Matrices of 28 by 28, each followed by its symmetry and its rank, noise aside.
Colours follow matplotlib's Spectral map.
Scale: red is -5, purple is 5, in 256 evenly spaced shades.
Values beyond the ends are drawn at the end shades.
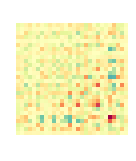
symmetric, rank three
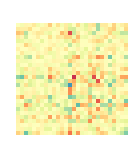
no symmetry, rank four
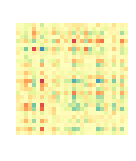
no symmetry, rank two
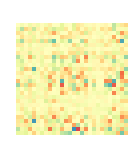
no symmetry, rank four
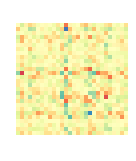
antisymmetric, rank four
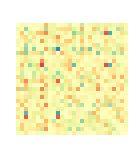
antisymmetric, rank four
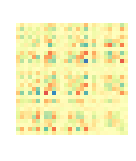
symmetric, rank two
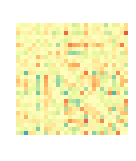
antisymmetric, rank four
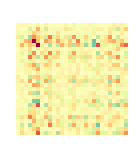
symmetric, rank three
